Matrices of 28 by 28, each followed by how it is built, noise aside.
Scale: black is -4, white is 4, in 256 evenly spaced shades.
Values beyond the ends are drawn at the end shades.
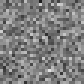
noise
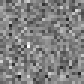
noise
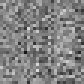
blocks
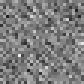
Toeplitz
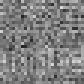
blocks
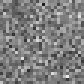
noise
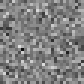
noise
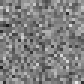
noise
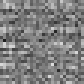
blocks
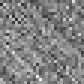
Toeplitz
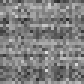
blocks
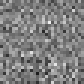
low rank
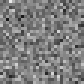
noise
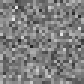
noise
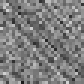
Toeplitz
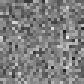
noise
